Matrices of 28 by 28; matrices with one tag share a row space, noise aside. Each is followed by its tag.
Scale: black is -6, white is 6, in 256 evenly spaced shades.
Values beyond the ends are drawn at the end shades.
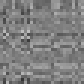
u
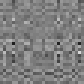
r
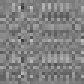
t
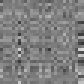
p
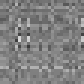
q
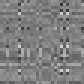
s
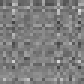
r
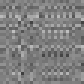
t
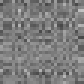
p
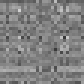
s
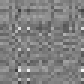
q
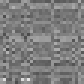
u
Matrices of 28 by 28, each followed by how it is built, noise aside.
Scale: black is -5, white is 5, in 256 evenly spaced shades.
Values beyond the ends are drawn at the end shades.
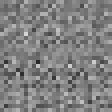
repeating columns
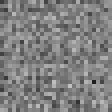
blocks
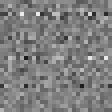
uneven rows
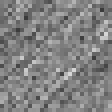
Hankel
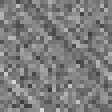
Toeplitz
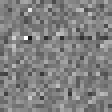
uneven rows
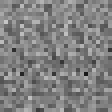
repeating columns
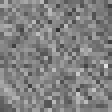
Toeplitz
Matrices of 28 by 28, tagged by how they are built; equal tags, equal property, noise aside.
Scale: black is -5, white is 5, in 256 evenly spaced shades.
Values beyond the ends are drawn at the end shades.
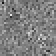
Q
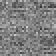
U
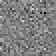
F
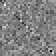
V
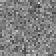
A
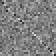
V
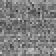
U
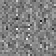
F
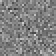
V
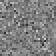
Q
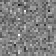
F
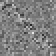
Q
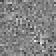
Q
